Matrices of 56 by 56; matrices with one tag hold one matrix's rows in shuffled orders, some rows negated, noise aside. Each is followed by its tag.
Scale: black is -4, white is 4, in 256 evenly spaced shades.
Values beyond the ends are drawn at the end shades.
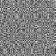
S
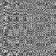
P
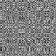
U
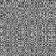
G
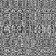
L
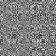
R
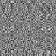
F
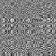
F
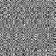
S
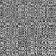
G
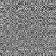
G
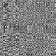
P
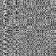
P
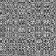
U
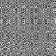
S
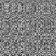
L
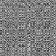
U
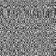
S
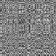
U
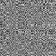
G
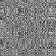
G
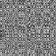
U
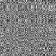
G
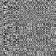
P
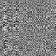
P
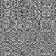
L
